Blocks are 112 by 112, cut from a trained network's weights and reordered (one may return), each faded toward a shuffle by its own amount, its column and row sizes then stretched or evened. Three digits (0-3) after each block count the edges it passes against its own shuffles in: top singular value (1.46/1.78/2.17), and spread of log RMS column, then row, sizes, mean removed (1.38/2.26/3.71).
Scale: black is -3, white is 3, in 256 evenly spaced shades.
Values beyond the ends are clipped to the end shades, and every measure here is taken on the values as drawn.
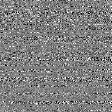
1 1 3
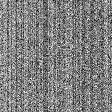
3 0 0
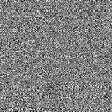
2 0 2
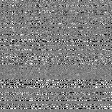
1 1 3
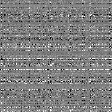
3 2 3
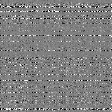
1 1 3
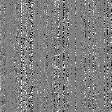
1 3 0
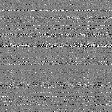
1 0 3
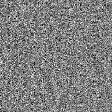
1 1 0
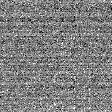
2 1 0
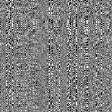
3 3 1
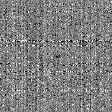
2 0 2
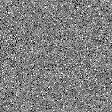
1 1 0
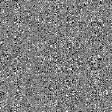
1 2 1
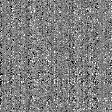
1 2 1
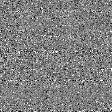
0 1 2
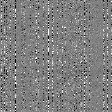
2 3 0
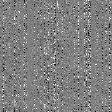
0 3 0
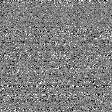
0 0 2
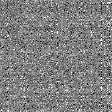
1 2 0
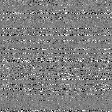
0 1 3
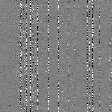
2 3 0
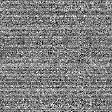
3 1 1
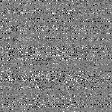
0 1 3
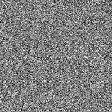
2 0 1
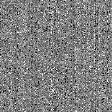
0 2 1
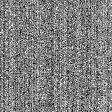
2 0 0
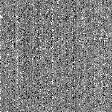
1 2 1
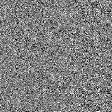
2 1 1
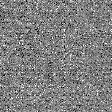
0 1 1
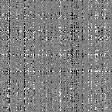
3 3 2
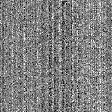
3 2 0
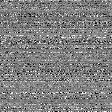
2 0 3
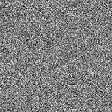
2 0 1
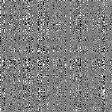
0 3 2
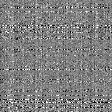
2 0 3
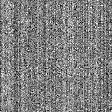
3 0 1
